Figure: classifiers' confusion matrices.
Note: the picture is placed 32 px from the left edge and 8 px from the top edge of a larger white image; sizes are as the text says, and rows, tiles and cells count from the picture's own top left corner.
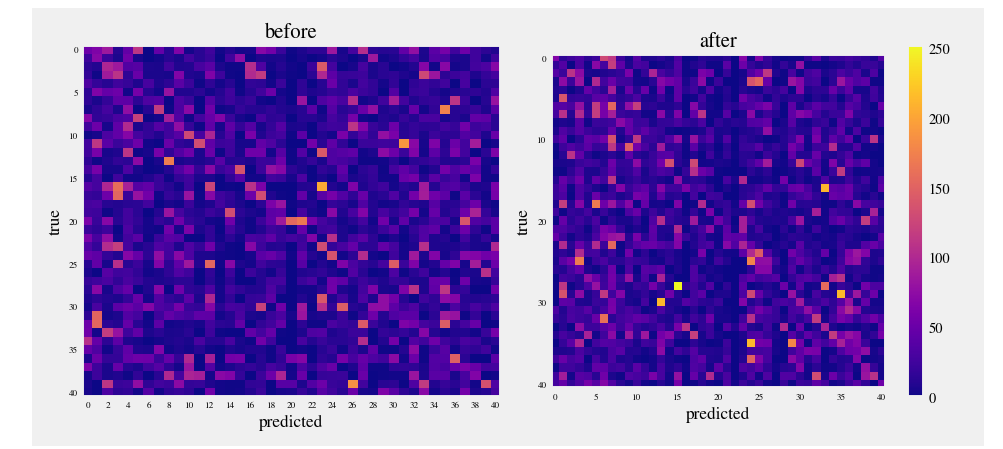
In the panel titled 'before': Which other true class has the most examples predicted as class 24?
22
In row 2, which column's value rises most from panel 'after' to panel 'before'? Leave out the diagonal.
23
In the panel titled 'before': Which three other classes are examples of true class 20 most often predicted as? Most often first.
21, 37, 19
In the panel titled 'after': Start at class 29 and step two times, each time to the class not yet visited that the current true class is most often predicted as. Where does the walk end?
24
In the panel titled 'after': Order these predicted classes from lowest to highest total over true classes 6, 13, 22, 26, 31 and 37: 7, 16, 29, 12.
16, 12, 29, 7
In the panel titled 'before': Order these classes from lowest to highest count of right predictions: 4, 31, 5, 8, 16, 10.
4, 31, 5, 8, 16, 10
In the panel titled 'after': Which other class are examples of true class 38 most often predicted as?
30
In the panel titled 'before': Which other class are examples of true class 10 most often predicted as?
12
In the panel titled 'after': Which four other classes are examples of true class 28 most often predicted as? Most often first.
15, 33, 1, 5
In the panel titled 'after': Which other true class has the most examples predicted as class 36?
31
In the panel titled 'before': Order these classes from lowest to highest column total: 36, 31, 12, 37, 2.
31, 36, 37, 2, 12
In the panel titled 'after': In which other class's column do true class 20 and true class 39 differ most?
32
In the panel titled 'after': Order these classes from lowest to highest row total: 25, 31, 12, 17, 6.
12, 17, 31, 25, 6
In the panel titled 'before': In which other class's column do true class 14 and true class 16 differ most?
23
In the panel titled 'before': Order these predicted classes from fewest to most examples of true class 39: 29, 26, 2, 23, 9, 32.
29, 32, 23, 9, 2, 26
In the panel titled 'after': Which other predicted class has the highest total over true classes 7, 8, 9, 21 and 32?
6
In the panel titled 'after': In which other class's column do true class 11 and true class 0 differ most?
9
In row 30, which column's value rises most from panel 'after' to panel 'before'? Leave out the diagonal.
25
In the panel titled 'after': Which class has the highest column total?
7
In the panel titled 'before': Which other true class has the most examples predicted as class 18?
14
